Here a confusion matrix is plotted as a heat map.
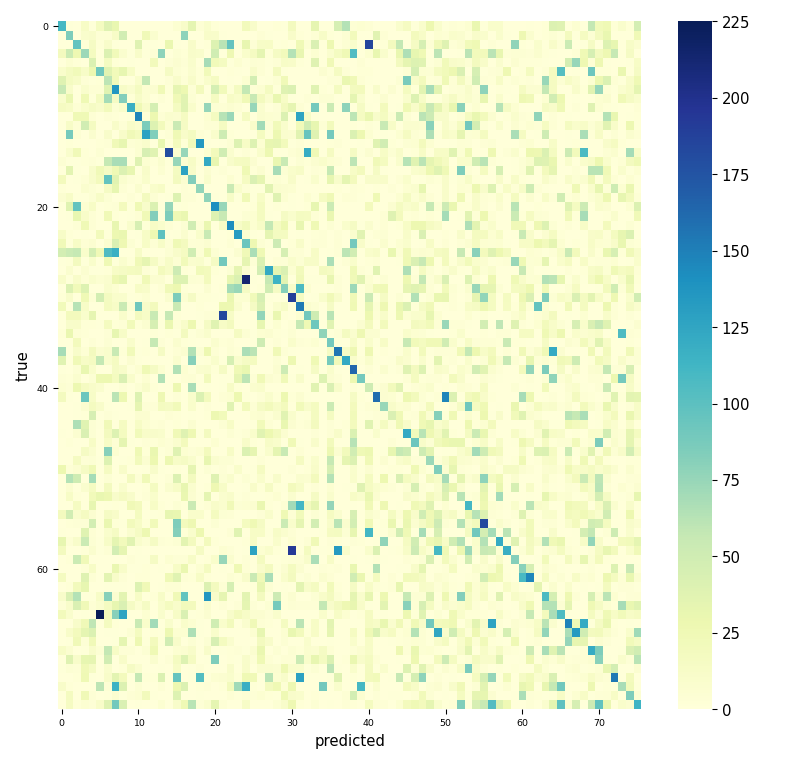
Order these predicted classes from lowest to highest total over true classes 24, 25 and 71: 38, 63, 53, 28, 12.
12, 63, 28, 53, 38
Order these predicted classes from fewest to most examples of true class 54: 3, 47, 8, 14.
8, 3, 14, 47
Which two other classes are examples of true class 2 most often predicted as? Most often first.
40, 22
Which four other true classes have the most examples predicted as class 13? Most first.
23, 3, 39, 72
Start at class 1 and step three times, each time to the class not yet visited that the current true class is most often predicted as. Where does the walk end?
57
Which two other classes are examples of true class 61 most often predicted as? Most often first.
60, 27
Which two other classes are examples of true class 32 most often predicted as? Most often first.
21, 26
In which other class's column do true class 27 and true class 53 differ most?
31
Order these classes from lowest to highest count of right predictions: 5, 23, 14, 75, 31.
5, 75, 23, 31, 14
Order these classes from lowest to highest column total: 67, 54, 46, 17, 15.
67, 17, 46, 54, 15
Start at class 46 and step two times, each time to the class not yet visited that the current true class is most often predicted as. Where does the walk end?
20
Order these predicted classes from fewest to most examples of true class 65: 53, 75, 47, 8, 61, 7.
53, 75, 47, 61, 7, 8
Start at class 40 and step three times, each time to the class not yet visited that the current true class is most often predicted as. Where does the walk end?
45
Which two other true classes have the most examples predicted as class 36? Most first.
58, 55
